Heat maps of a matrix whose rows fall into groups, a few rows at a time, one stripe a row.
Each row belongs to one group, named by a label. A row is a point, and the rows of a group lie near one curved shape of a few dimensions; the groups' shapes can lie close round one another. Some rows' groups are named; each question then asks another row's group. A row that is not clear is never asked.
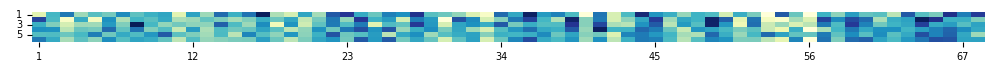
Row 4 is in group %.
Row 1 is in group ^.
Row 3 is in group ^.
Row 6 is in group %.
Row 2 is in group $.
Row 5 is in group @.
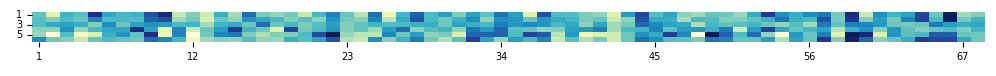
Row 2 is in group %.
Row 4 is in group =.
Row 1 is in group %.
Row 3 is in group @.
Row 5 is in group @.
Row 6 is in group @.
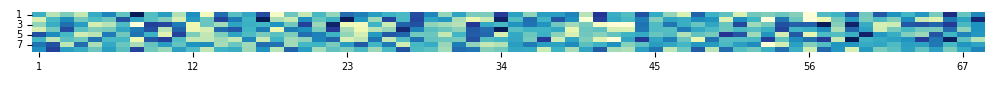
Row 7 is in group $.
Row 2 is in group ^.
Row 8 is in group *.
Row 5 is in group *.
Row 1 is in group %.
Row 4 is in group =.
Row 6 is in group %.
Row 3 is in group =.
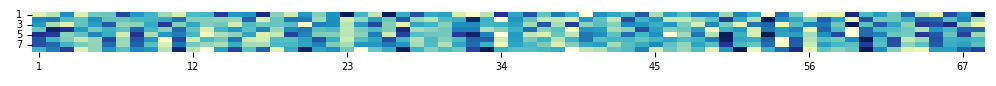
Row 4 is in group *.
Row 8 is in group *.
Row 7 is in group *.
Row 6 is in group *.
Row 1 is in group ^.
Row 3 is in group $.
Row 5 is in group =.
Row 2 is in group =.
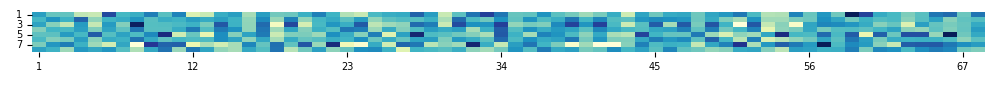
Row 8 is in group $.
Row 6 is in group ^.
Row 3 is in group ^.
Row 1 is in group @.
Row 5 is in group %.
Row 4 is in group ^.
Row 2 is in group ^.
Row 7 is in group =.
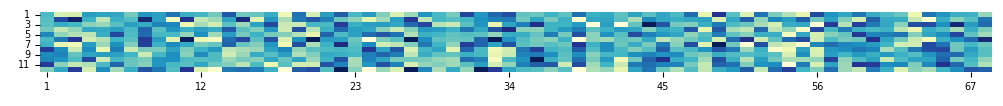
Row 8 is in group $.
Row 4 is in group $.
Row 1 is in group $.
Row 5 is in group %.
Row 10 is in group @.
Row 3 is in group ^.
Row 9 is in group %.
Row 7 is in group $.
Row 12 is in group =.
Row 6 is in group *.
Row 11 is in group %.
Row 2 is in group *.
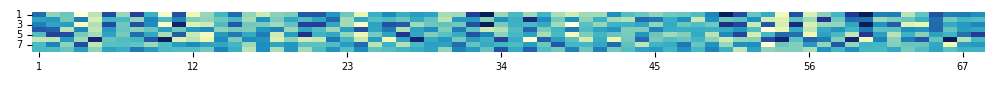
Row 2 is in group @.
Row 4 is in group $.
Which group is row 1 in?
*
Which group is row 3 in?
*
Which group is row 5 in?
*
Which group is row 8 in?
^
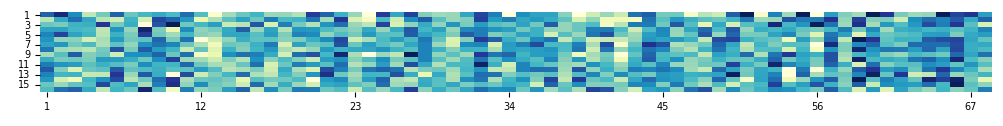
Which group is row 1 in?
*
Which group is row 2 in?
=
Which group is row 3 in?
%
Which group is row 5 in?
*
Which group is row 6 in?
@
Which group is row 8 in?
%
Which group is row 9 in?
=
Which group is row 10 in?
%
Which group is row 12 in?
%
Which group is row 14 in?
$
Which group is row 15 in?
%
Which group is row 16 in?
*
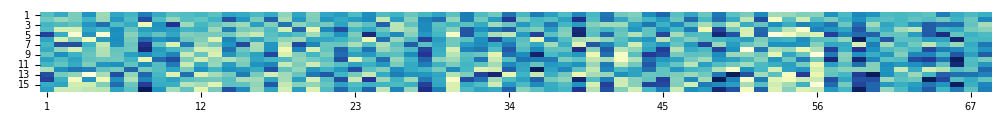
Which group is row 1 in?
^
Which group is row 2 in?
^
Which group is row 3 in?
%
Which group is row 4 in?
$
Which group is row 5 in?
$
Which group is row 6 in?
@
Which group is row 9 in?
^
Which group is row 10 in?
%
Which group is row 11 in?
%
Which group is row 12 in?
^
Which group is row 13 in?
*
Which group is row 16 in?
^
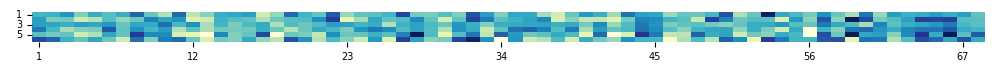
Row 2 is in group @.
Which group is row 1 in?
=
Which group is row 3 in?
@
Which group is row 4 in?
%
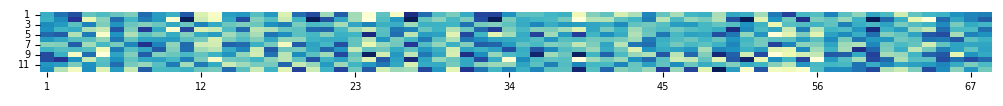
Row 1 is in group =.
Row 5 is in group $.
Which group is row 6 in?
@
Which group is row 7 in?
=
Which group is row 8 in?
@
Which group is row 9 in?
$
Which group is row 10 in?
*
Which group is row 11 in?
$
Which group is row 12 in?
$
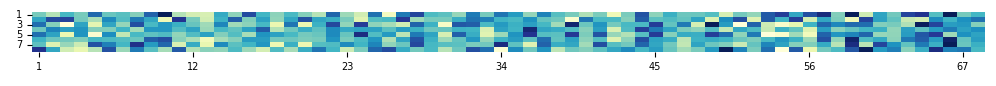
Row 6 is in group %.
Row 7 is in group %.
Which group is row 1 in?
%
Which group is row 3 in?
$
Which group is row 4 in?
^
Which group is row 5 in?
$
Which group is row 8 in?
*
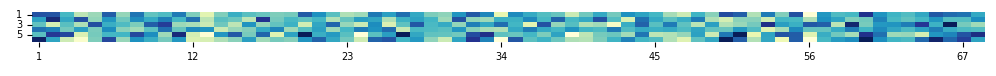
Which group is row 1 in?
*
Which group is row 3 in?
%
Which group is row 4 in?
$
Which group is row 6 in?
*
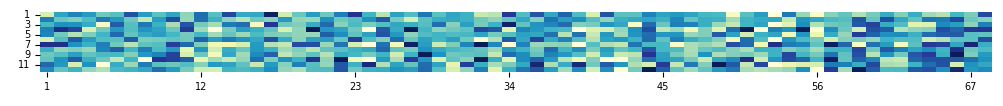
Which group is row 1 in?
^
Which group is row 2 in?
$
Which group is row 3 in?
@
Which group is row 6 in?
^
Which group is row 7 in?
=
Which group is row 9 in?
%
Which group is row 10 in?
=
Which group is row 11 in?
$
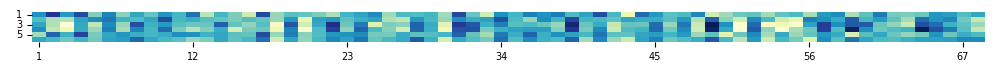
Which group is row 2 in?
$
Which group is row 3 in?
$
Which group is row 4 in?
$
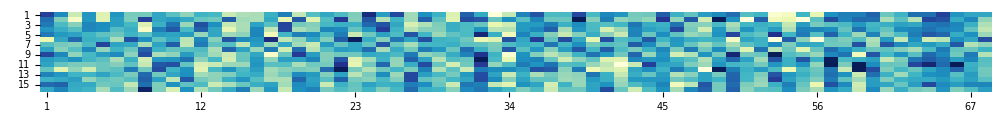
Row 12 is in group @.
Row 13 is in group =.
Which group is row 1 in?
$
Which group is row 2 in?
$
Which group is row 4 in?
%
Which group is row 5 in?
=
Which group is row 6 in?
^
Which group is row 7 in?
%
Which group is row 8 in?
^
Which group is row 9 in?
=
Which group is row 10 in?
=
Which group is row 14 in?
=
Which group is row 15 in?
*
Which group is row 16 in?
*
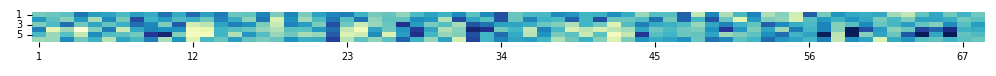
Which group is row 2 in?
^
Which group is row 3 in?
=
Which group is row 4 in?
@
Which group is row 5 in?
%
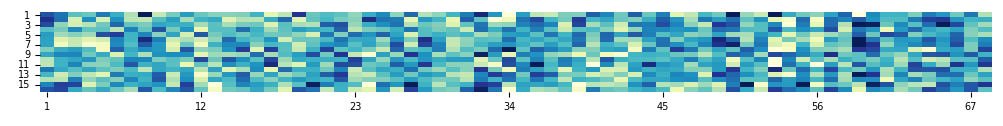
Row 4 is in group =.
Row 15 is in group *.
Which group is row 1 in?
=
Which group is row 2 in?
$
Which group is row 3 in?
%
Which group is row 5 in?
%
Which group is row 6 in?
^
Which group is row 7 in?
^
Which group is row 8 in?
@
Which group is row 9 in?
=
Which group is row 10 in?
^
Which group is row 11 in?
^
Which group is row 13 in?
@
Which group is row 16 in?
=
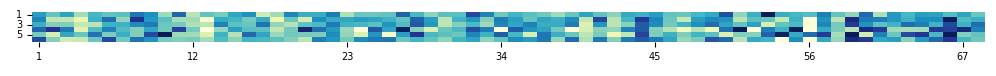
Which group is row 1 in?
=
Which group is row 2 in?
%
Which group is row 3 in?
^
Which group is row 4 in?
*
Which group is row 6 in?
%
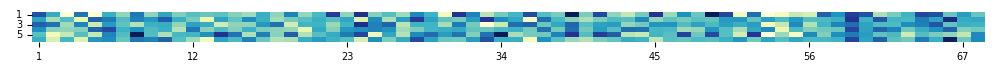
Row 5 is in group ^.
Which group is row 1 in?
$
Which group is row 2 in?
@
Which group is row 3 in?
$
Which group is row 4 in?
%
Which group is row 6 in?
@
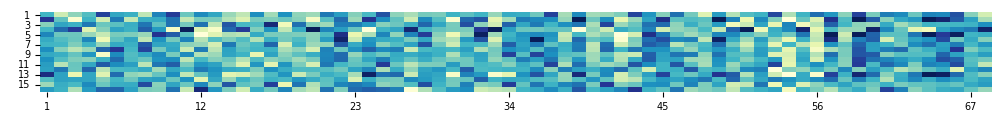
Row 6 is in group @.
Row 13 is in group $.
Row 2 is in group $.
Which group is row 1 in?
%
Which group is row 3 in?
^
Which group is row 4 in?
*
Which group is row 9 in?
@
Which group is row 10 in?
%
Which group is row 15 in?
^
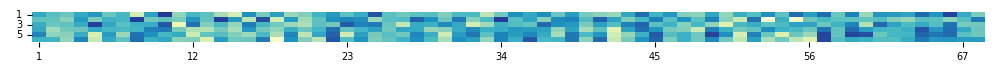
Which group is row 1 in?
%
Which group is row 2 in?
^
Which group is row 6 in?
^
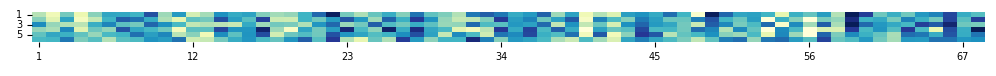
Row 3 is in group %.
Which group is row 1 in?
@
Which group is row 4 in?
^
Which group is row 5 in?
^
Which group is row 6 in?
=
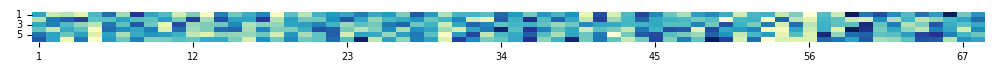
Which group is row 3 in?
*
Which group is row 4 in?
@
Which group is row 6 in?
$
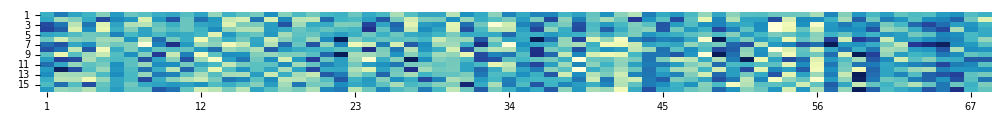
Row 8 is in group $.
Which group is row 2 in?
%
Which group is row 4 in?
$
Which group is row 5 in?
@
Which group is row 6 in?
@
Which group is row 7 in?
=
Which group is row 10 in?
*
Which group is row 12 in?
*
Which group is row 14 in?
^
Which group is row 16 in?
%
